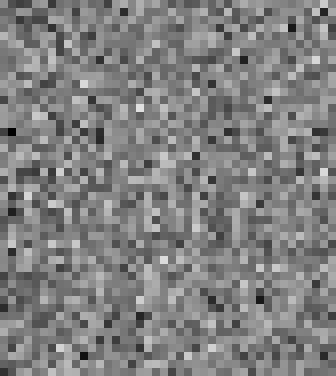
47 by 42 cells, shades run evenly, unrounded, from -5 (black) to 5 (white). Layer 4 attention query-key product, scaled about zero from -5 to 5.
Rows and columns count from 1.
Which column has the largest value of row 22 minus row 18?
13
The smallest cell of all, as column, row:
2, 17
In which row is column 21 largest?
33
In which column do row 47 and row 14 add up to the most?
18
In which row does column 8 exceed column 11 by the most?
22
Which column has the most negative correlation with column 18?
27
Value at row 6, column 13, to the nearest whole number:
1
